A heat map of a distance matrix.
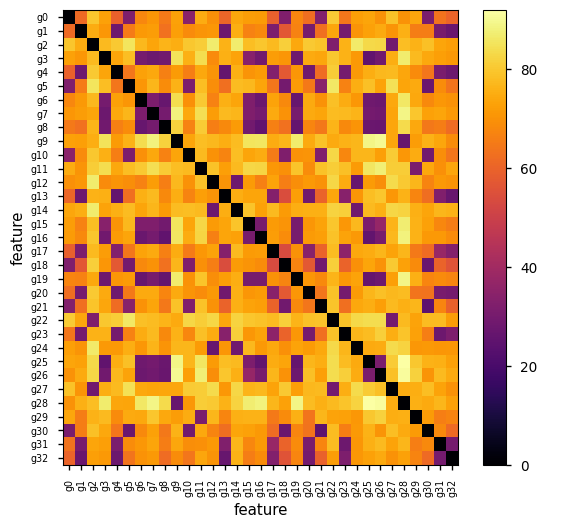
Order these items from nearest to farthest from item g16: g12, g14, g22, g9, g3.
g3, g12, g14, g22, g9
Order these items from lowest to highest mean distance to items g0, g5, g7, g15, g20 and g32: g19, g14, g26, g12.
g19, g26, g12, g14
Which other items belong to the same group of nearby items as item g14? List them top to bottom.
g12, g24
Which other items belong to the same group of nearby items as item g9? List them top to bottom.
g28
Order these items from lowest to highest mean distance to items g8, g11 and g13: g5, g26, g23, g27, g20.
g20, g23, g26, g5, g27
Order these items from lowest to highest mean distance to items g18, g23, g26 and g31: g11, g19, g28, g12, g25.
g19, g25, g12, g11, g28
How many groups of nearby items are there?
7
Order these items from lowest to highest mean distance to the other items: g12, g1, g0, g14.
g1, g0, g12, g14
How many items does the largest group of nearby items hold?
9
